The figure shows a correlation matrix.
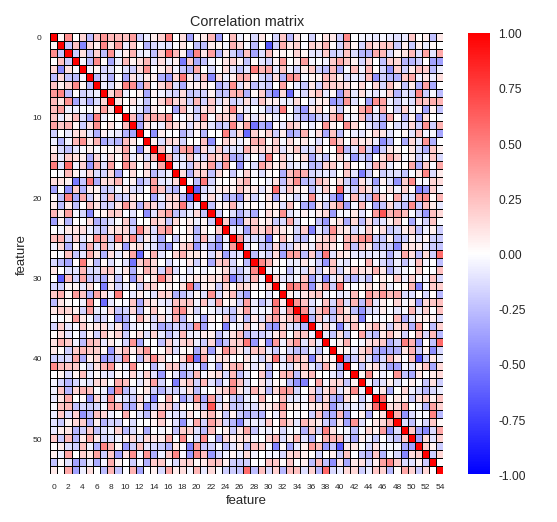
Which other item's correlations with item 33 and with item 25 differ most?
7
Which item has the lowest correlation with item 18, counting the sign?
3
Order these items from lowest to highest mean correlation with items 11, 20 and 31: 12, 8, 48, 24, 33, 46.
12, 24, 46, 48, 8, 33
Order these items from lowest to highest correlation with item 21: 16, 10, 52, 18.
16, 52, 10, 18
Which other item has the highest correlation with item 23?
33
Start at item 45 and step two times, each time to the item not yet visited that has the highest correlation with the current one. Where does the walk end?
22
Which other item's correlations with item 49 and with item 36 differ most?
51
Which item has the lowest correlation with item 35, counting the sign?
43
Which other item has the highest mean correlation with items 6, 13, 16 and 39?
10
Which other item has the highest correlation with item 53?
47
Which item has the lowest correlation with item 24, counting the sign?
36
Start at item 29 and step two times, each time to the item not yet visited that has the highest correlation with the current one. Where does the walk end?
4
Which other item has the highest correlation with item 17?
52
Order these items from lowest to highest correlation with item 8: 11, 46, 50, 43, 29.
50, 43, 11, 29, 46
